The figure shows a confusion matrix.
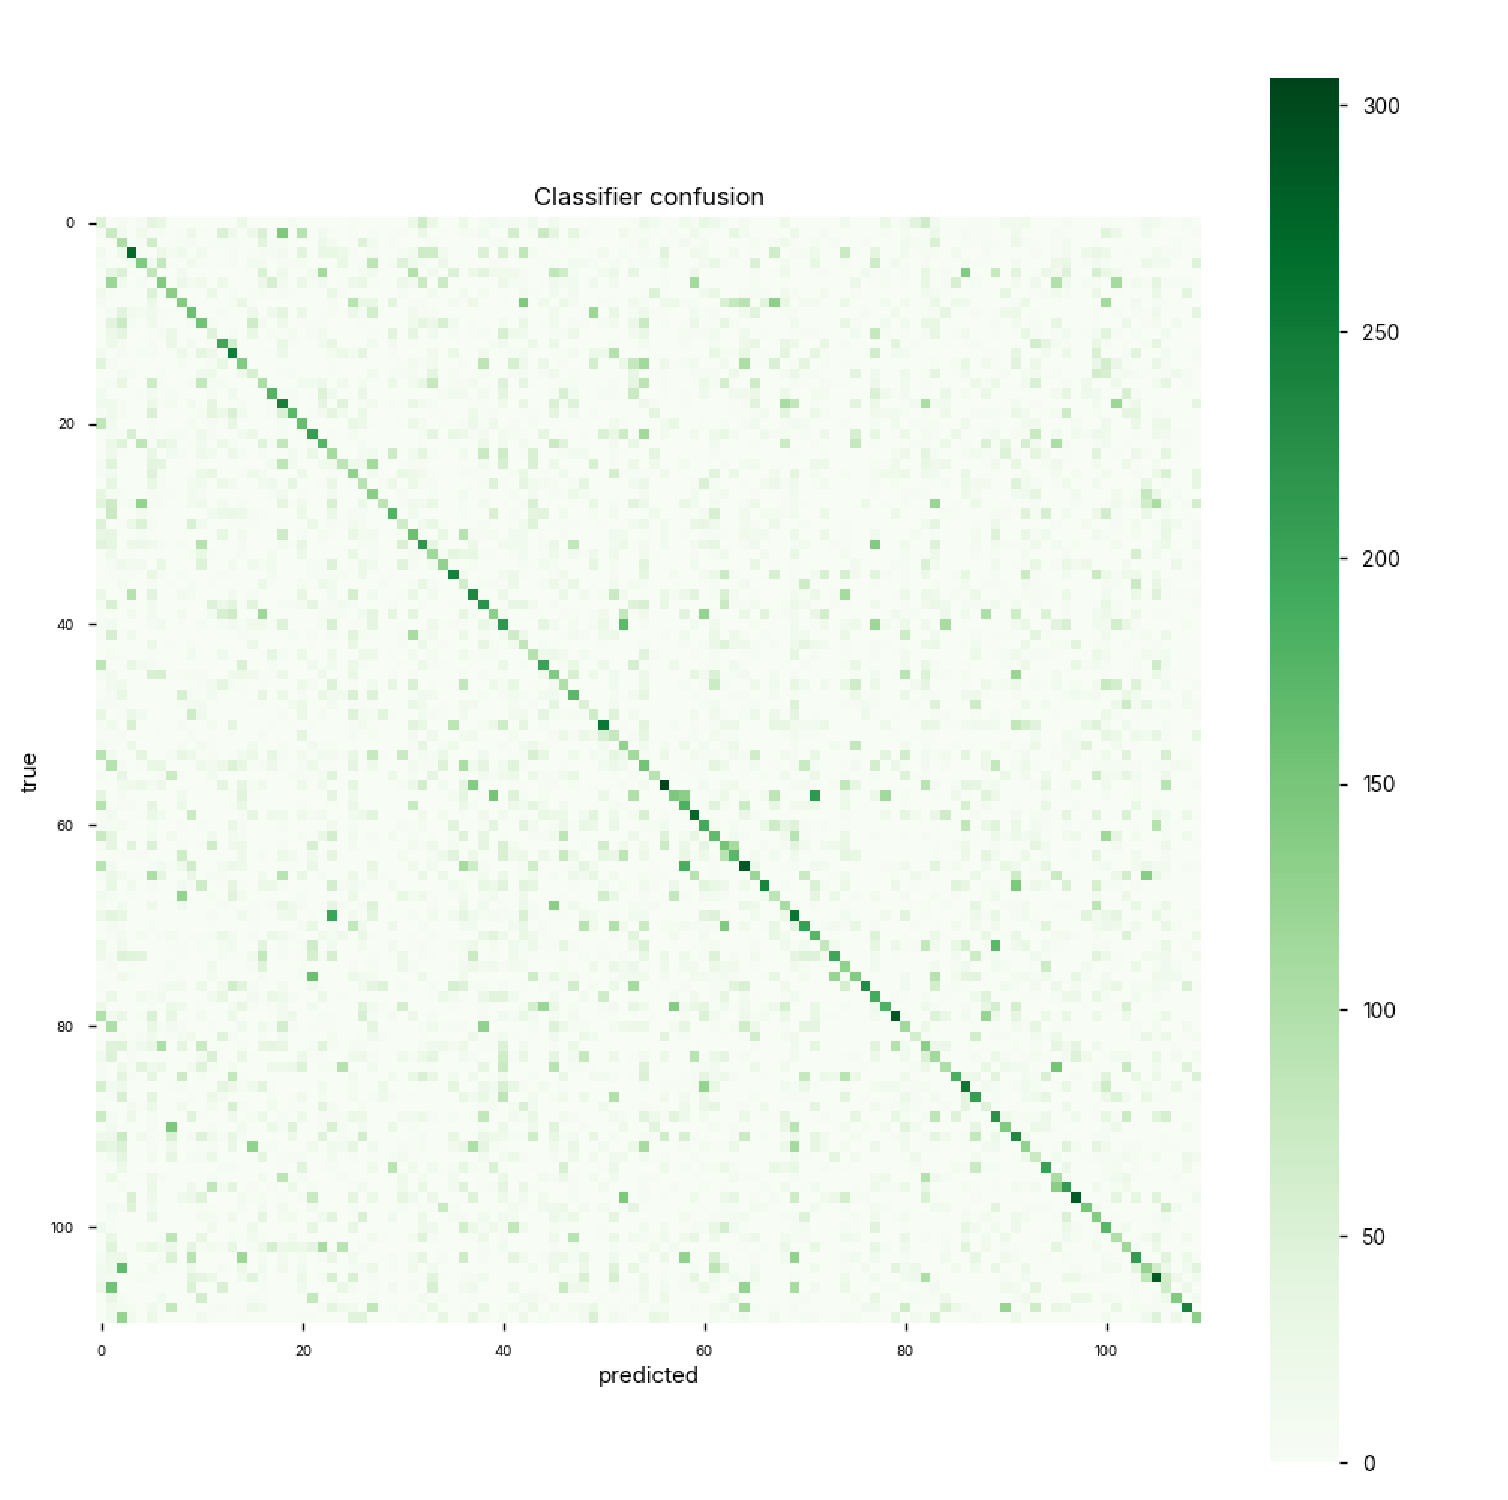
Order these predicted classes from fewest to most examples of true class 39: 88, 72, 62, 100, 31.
62, 100, 31, 72, 88
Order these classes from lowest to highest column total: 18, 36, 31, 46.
46, 31, 36, 18
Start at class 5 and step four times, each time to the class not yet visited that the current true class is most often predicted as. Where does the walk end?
82
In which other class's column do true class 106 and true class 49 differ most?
1
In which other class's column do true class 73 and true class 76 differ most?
53
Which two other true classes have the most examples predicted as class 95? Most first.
84, 96
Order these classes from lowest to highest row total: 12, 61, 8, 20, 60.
20, 12, 60, 61, 8
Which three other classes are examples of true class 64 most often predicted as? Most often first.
58, 36, 0
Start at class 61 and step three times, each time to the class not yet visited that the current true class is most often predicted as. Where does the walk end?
31
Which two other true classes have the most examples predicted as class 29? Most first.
94, 23
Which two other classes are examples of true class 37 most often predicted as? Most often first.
74, 3
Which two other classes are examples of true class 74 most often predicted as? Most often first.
94, 16
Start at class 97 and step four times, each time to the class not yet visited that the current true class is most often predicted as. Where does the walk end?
54
